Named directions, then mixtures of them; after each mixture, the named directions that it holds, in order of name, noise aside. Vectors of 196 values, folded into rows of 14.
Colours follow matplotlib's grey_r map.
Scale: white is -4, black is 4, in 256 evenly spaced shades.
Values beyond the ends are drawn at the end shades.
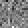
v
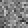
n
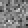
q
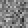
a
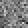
n.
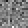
v.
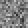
a.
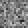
a, n, q.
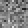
a, q, v.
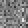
a, n, q.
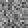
n, v.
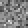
q.
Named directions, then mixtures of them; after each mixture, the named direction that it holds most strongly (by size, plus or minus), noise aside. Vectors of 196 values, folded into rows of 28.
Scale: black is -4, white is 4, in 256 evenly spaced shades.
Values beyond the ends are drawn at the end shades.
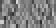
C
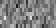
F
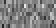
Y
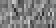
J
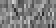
J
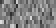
C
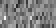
F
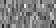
Y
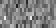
F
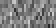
J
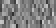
C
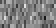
Y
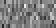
Y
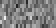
F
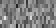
F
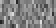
C
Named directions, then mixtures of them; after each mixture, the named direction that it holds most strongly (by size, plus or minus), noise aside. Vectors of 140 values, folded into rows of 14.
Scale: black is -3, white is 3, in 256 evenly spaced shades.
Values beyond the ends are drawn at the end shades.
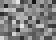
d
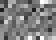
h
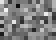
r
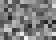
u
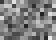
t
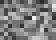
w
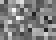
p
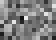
r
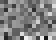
u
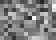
w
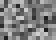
p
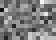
h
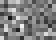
d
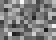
p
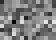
u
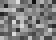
d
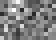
p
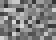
d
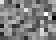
r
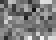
h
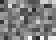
h
